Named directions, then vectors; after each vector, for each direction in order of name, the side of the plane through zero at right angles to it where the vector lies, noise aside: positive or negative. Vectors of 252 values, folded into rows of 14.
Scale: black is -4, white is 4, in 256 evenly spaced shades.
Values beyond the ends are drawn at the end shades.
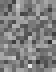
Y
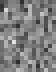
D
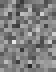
positive, negative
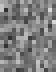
negative, negative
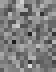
negative, positive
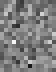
positive, negative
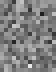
negative, positive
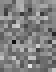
negative, positive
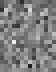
positive, negative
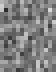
negative, negative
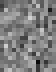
positive, positive
